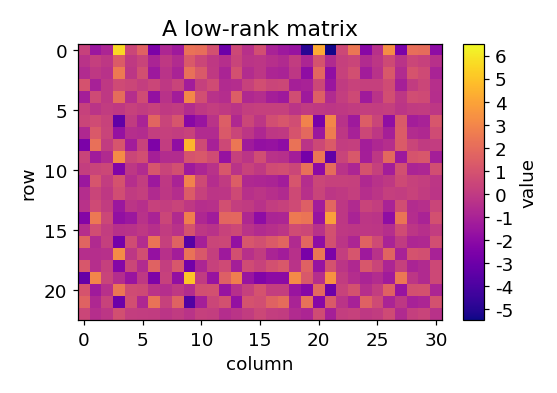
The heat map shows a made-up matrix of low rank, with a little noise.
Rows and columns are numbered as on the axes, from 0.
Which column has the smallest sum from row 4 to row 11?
0
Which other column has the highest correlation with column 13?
9
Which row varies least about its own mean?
5
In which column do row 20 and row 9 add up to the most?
3
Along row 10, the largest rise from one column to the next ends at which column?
21
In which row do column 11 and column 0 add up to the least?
19
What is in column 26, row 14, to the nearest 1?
-2
